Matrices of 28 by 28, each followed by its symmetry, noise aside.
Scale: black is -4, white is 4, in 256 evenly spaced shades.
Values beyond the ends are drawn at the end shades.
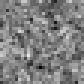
antisymmetric.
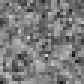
symmetric across the other diagonal.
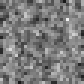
same after a half turn.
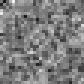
symmetric.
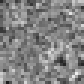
symmetric.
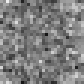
mirrored top to bottom.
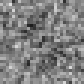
same after a half turn.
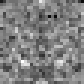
mirrored left to right.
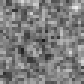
symmetric across the other diagonal.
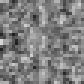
mirrored top to bottom.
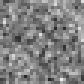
symmetric across the other diagonal.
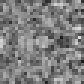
mirrored top to bottom.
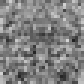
mirrored left to right.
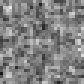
mirrored top to bottom.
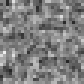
no symmetry.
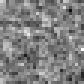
no symmetry.
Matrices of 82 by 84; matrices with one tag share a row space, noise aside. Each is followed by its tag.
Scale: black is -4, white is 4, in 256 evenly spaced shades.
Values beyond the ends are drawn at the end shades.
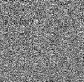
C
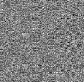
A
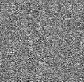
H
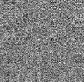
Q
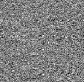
A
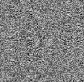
H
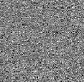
A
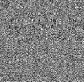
Q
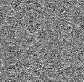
H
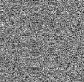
A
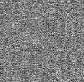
A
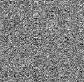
C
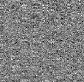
A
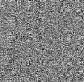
H
